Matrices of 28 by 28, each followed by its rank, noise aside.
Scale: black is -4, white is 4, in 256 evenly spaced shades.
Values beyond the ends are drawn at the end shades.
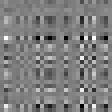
one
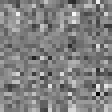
three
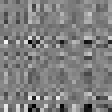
two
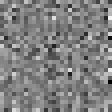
four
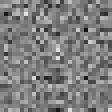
four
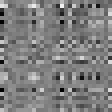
two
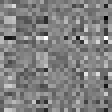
two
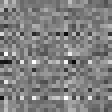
two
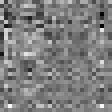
three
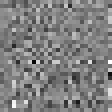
three
